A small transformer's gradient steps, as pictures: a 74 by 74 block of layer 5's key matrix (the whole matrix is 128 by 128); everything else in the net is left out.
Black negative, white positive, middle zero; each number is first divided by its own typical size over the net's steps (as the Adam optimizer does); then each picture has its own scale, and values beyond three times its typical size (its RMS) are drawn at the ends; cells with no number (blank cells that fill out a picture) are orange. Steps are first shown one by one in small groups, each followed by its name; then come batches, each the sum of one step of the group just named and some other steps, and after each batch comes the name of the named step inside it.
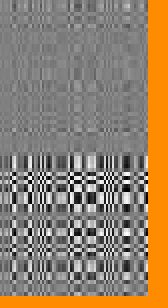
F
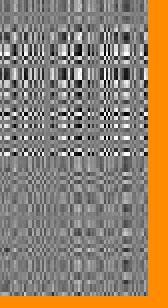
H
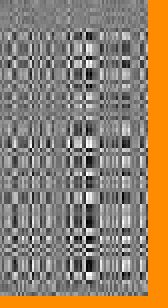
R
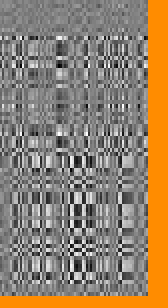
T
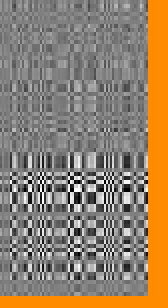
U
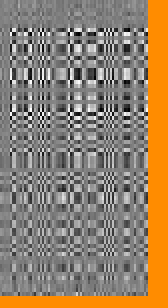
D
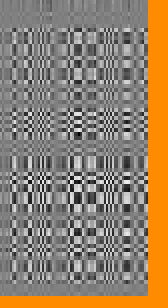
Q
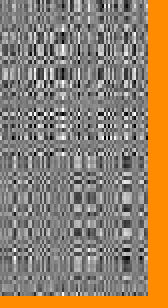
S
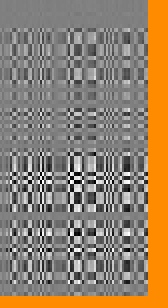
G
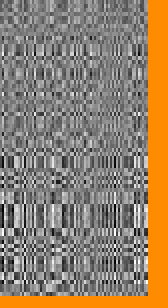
S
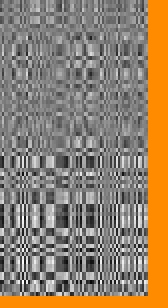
R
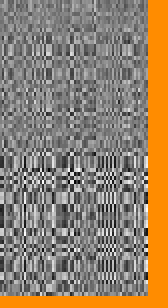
G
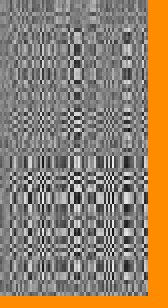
Q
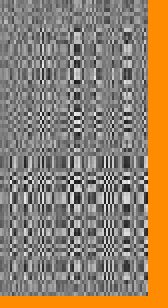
Q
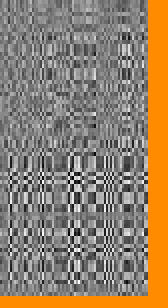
G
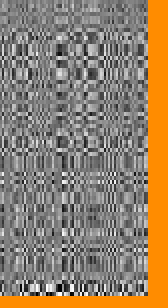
D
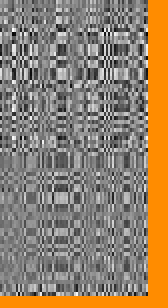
D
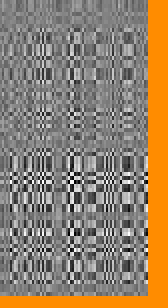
G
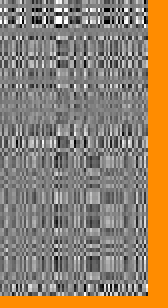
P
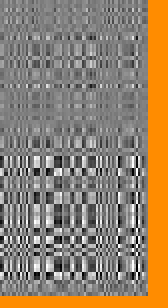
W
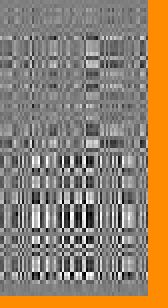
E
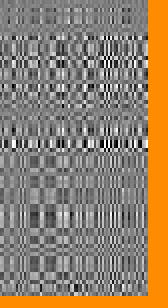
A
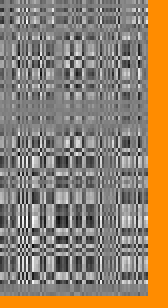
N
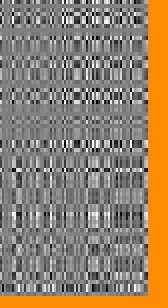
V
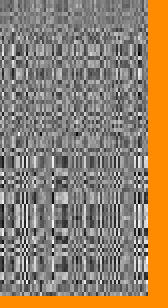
N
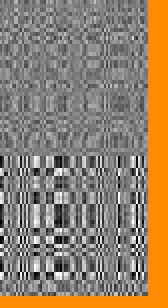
W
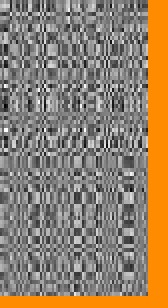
A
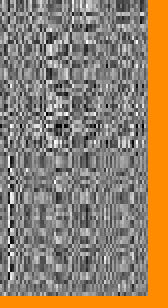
E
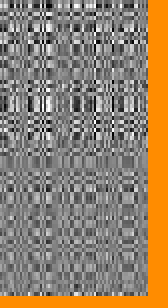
A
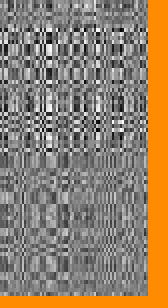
E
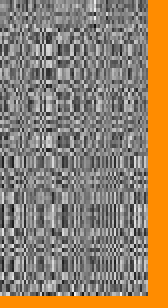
P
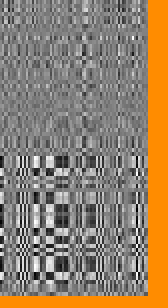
W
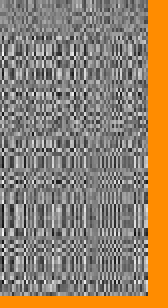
P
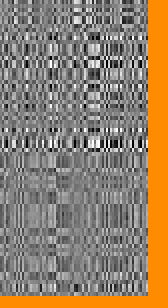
A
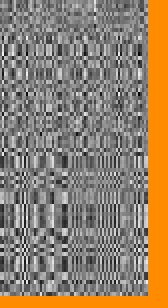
N
